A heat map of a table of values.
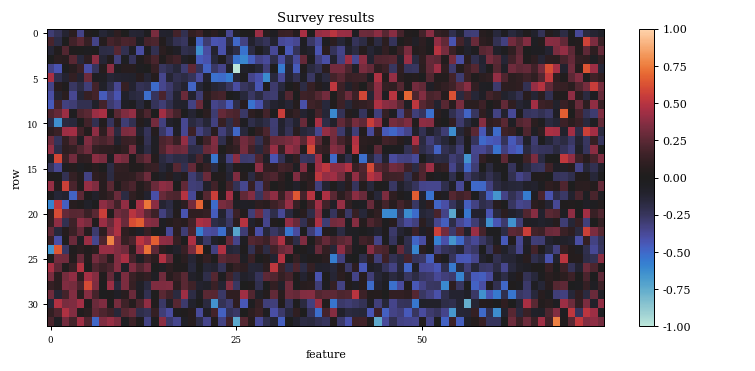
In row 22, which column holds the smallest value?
25
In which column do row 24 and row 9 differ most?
0
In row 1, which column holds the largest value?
72
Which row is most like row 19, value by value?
24
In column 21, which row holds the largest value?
21
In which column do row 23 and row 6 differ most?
14
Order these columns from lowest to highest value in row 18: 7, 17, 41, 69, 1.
69, 1, 7, 17, 41
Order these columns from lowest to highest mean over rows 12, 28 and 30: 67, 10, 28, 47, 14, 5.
47, 28, 67, 14, 10, 5
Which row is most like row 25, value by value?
9
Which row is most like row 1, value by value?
22
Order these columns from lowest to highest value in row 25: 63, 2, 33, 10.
63, 33, 2, 10
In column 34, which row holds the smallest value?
8
